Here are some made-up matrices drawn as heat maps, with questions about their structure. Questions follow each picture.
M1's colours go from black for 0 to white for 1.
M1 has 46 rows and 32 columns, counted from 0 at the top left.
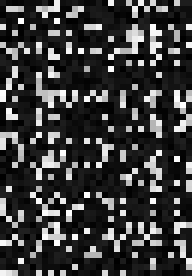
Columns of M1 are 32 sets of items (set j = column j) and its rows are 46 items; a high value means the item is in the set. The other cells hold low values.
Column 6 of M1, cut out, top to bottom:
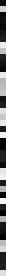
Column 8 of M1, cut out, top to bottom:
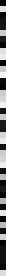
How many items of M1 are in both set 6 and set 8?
9
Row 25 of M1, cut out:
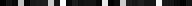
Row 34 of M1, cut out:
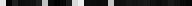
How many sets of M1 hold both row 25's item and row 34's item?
0
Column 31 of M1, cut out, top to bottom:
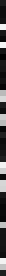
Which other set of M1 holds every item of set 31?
25
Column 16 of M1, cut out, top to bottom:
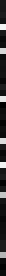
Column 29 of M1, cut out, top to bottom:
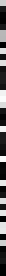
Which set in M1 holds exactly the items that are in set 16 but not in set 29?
5
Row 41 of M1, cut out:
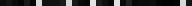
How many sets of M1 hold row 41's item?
5
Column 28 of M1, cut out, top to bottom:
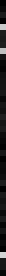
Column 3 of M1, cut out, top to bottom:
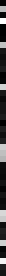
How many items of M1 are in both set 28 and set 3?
0
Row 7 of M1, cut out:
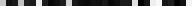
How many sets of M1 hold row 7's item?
8
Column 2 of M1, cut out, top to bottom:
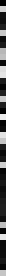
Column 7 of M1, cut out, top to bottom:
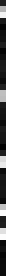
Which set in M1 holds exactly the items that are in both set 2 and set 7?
24
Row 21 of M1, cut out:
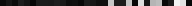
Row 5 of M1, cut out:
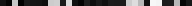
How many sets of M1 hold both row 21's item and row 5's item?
5
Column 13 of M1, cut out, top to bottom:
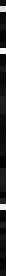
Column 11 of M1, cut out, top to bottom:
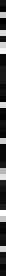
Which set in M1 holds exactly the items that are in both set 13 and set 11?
4
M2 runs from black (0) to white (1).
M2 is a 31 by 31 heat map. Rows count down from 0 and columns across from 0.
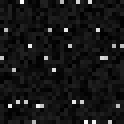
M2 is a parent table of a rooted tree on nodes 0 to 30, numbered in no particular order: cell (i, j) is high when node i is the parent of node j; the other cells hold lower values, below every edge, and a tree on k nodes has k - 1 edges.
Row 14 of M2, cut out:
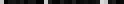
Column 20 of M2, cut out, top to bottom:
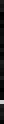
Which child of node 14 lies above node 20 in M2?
25
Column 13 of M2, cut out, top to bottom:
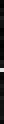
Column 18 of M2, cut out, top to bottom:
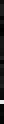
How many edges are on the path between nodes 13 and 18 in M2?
5
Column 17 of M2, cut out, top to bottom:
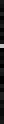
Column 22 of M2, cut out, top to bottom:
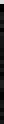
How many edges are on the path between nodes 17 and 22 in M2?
4
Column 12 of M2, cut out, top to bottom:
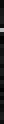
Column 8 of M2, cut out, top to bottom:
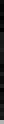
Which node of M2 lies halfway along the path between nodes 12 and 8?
11
